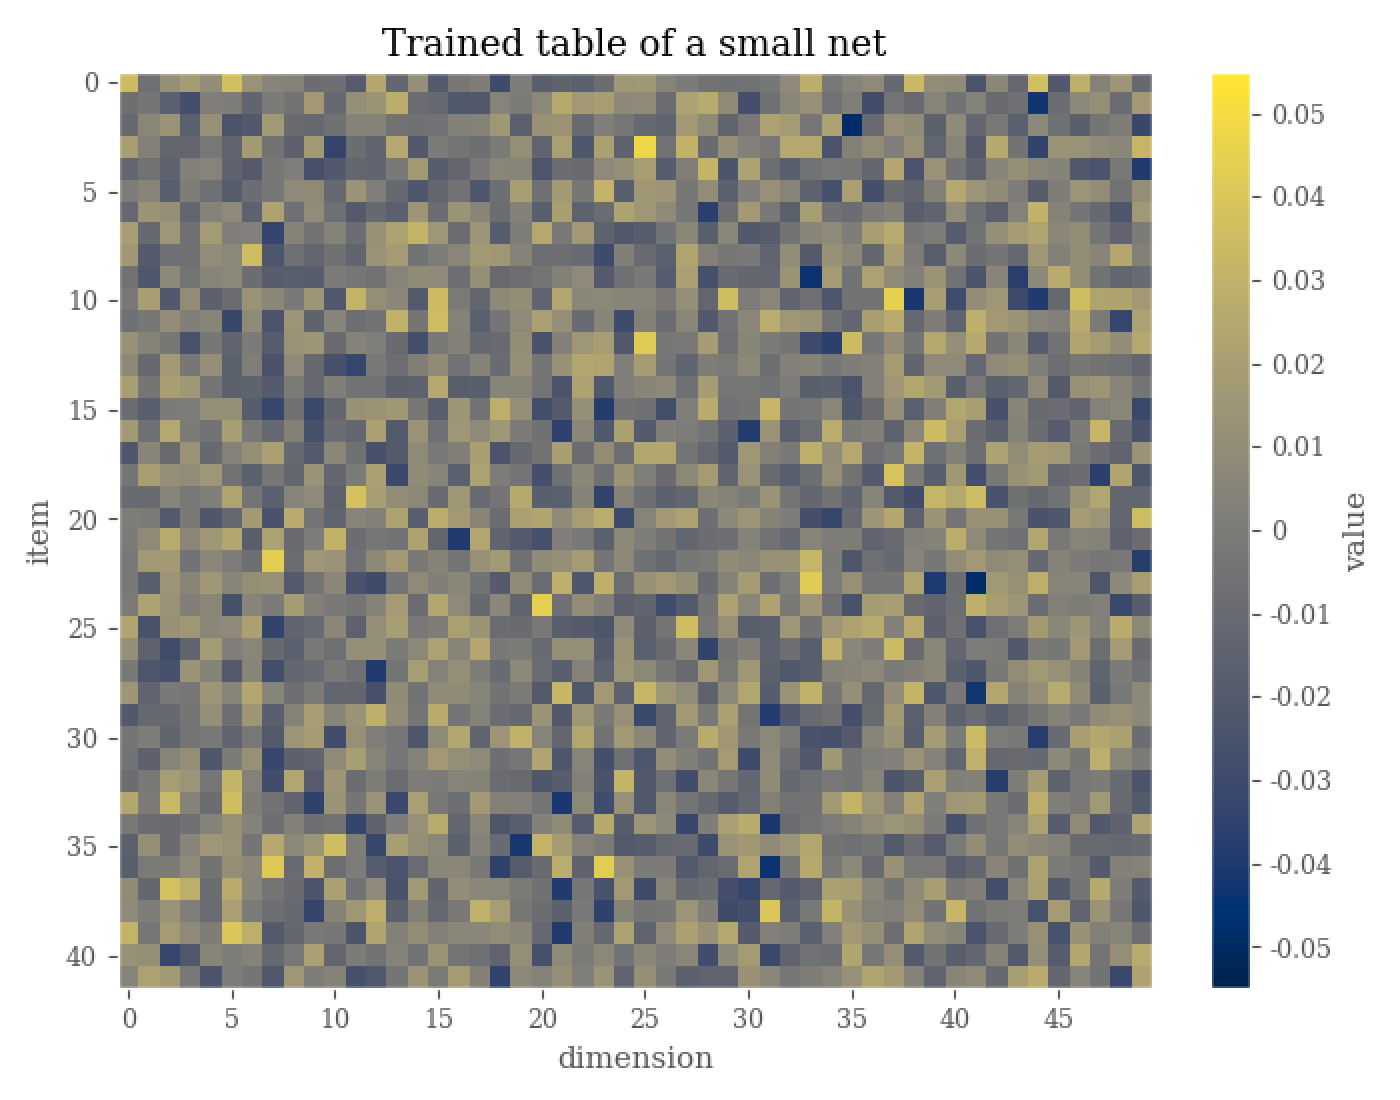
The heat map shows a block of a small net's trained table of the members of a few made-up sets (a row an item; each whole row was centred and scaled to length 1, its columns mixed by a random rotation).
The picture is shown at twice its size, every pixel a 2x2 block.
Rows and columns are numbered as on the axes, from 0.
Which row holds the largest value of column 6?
8
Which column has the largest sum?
37
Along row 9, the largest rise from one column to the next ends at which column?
34
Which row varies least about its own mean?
13
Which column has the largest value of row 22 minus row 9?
33
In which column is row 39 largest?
5
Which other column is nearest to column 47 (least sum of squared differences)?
39
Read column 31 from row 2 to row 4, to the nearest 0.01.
0.02 0 -0.01
